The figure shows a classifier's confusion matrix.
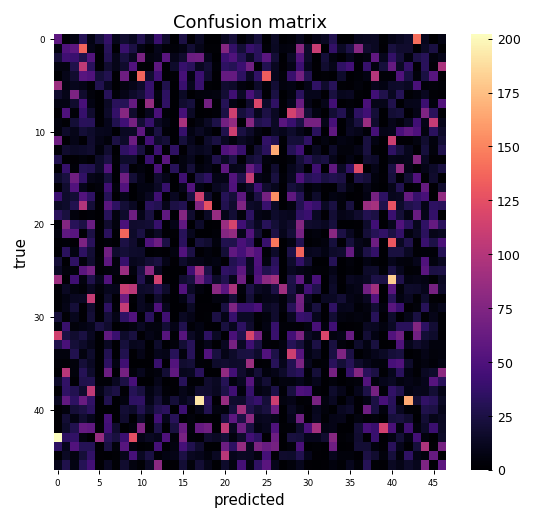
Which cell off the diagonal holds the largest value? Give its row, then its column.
43, 0
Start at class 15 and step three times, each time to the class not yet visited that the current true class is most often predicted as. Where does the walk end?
8
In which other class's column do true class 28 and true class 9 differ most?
45
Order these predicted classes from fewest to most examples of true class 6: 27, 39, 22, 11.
27, 22, 39, 11
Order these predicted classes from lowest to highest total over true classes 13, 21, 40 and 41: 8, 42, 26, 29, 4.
42, 4, 26, 29, 8
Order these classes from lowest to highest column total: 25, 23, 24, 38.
25, 24, 38, 23
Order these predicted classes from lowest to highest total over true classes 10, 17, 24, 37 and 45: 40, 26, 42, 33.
40, 33, 42, 26
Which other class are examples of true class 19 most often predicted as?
15
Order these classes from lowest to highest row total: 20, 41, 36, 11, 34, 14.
41, 11, 34, 14, 36, 20
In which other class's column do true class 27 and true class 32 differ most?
0
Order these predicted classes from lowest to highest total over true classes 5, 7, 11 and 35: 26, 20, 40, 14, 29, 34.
34, 14, 20, 26, 29, 40
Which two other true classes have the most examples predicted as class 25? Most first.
4, 26
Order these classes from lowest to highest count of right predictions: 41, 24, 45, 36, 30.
41, 30, 24, 45, 36
